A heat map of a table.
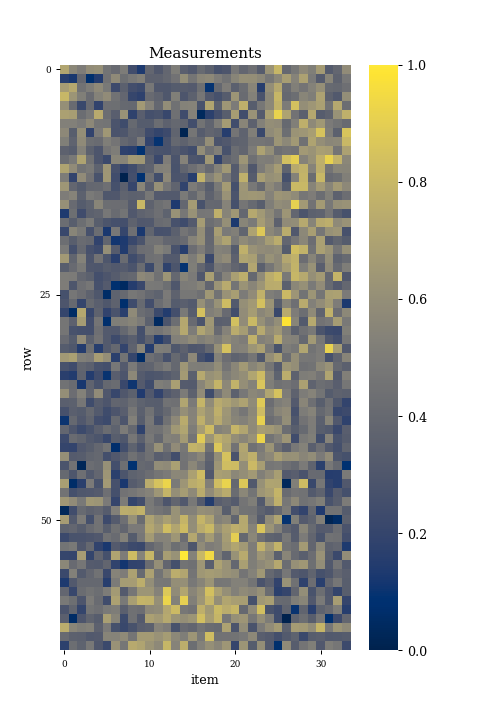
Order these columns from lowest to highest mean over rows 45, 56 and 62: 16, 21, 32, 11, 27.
32, 27, 11, 21, 16
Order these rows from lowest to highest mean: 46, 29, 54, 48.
48, 29, 46, 54
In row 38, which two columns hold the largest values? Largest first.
23, 18
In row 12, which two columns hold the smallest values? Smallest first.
7, 9
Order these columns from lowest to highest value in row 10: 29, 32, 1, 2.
1, 29, 2, 32
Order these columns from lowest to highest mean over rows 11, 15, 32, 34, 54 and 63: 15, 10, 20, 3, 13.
3, 13, 20, 10, 15
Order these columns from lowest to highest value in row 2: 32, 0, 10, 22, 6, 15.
6, 15, 32, 10, 22, 0
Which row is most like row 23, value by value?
4
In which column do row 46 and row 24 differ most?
12
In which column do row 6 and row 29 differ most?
20
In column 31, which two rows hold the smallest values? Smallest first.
50, 61
